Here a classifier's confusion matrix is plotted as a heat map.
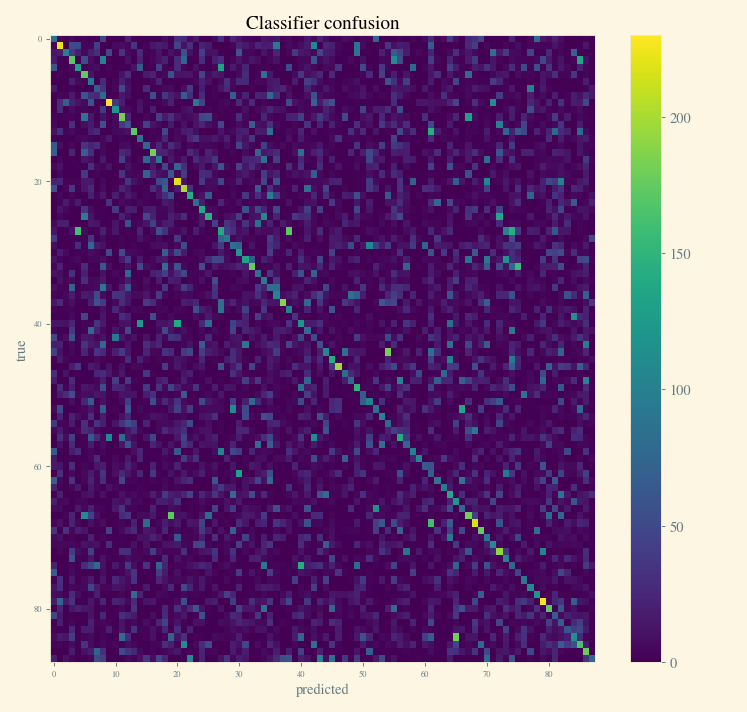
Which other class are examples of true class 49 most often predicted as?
40
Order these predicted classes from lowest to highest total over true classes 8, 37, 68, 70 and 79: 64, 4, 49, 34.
4, 49, 34, 64
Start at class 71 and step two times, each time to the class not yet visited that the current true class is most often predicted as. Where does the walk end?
54
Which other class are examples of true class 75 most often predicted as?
0
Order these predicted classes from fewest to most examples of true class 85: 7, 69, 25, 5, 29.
7, 29, 5, 25, 69
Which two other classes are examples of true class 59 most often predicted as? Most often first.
47, 42
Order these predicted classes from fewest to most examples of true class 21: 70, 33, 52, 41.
52, 70, 33, 41
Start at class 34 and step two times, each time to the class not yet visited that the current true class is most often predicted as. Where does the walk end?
33
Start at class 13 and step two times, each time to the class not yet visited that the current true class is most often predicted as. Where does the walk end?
30
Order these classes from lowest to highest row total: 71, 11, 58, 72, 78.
78, 71, 58, 72, 11
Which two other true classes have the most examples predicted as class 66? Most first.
52, 62
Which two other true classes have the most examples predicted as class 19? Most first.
67, 84
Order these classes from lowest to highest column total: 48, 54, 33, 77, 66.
48, 66, 77, 54, 33
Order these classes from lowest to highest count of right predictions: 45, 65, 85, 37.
65, 45, 85, 37
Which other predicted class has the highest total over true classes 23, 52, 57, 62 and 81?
66
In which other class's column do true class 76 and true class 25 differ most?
72
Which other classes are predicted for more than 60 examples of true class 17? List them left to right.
15, 34, 70
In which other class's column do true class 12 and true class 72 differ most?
79
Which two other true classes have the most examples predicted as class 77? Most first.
7, 22
